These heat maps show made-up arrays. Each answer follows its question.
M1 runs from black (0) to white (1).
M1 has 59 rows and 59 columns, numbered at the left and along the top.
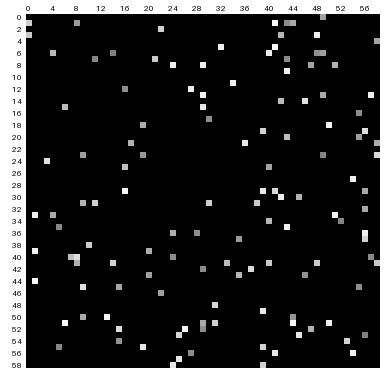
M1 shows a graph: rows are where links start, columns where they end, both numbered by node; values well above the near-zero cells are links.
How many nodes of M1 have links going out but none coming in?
4
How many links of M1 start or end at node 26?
1
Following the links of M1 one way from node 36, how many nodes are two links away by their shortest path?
4
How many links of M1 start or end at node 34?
3
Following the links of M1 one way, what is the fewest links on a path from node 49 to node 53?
7
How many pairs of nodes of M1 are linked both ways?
3
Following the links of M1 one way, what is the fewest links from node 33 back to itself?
3
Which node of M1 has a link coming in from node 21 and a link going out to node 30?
node 17
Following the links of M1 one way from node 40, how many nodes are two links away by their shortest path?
8
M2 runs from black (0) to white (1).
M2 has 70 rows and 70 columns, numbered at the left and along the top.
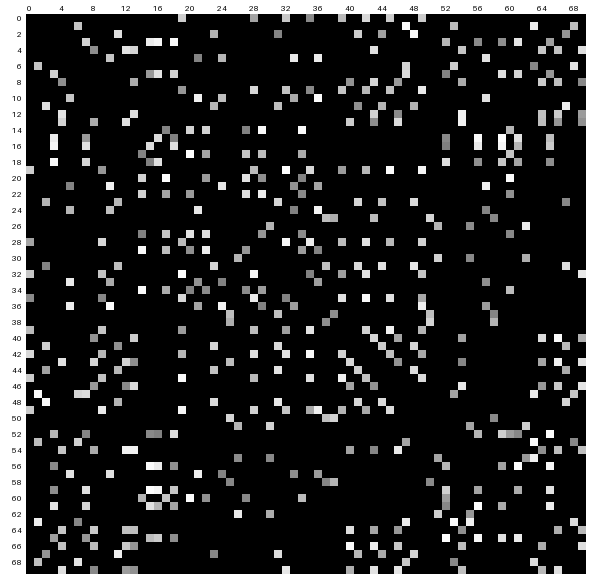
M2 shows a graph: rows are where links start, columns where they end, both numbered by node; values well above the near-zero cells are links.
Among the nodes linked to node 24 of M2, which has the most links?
node 36
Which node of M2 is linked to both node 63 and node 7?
node 47
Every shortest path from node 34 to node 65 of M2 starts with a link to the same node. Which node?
node 60
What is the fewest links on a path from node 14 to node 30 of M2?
7
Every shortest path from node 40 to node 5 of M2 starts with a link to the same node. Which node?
node 69
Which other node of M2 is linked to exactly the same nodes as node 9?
node 0
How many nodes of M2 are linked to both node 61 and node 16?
8
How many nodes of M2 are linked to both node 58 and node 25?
3
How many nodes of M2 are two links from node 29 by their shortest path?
8
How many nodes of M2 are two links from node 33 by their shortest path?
2
